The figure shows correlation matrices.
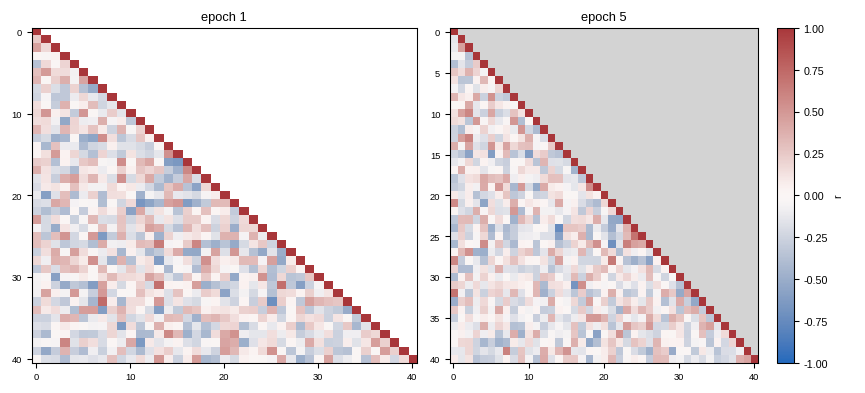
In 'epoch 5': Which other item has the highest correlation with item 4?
26
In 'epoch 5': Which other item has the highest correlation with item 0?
32
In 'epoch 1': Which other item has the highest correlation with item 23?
0
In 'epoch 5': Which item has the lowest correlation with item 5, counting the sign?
15
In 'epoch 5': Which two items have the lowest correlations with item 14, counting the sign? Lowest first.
24, 25
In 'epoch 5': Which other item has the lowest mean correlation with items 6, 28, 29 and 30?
1
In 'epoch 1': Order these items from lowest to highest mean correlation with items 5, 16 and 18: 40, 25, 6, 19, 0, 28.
40, 19, 25, 0, 28, 6
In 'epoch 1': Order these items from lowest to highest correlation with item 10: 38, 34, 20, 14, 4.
4, 14, 20, 34, 38
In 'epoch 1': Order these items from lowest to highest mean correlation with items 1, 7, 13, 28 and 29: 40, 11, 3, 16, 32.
40, 3, 16, 11, 32
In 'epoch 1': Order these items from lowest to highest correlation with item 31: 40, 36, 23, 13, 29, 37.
29, 23, 36, 37, 40, 13
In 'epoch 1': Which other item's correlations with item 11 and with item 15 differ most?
21
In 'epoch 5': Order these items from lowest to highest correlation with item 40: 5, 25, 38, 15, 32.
5, 32, 25, 15, 38
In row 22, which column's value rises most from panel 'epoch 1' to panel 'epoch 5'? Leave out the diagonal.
3
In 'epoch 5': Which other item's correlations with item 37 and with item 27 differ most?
22
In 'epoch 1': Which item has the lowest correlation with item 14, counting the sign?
16
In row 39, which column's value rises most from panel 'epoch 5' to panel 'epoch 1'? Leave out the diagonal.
25
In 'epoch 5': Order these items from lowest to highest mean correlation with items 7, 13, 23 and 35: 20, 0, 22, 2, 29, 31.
0, 22, 29, 31, 20, 2
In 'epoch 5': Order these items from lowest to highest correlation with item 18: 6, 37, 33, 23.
37, 23, 6, 33
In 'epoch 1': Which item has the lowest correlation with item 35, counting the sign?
17
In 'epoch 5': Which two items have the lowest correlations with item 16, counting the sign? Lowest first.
31, 17
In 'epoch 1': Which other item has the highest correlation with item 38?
3
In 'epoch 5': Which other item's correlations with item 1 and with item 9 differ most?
12
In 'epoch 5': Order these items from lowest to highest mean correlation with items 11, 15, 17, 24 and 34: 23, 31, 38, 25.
38, 23, 31, 25
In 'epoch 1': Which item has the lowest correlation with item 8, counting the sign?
28
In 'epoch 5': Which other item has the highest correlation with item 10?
2
